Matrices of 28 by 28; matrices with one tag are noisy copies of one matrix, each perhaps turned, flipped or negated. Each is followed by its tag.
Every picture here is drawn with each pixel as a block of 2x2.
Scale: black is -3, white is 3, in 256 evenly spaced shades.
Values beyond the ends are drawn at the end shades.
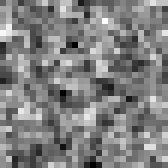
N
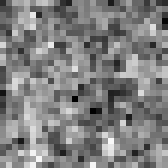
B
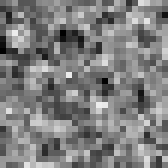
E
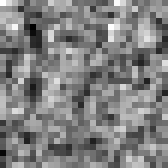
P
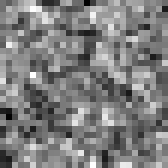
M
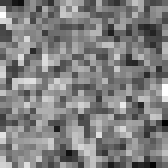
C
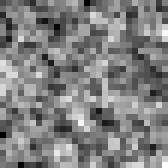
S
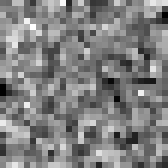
C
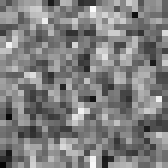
M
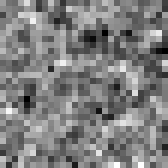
E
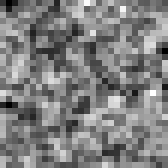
M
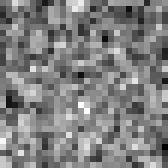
C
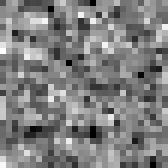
P
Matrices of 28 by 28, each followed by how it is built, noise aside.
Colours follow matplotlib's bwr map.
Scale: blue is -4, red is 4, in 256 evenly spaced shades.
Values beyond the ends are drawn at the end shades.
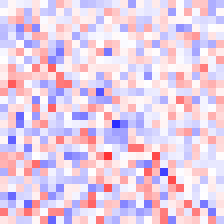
lower triangular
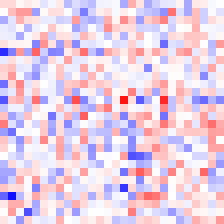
low rank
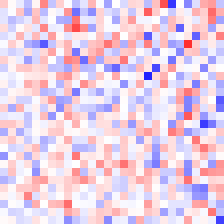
upper triangular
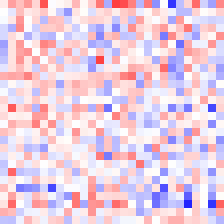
low rank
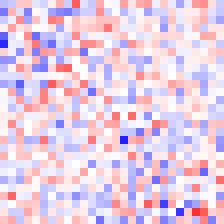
block diagonal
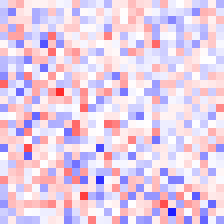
lower triangular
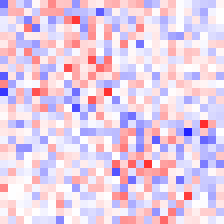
block diagonal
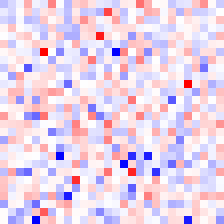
sparse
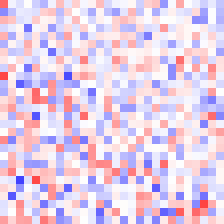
lower triangular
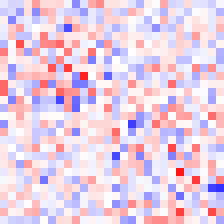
block diagonal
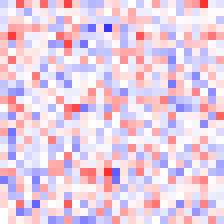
low rank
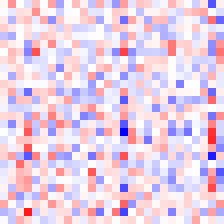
low rank
